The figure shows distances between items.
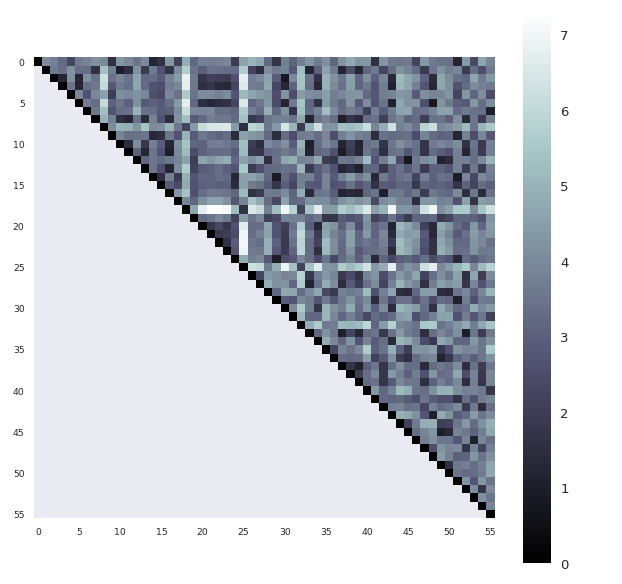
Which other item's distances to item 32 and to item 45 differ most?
12
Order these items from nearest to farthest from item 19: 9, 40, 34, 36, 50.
36, 50, 9, 34, 40
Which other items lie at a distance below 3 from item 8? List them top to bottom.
18, 25, 32
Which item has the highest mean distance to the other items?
18
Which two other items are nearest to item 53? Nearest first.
46, 17
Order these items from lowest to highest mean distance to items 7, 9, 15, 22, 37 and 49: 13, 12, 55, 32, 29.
13, 29, 12, 55, 32
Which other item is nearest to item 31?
6
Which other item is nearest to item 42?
16
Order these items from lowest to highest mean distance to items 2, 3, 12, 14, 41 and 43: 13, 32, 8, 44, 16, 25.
13, 16, 44, 32, 8, 25
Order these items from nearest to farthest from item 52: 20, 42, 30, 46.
42, 20, 30, 46
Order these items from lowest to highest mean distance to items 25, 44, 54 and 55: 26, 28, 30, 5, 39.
28, 39, 26, 5, 30
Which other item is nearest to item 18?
25
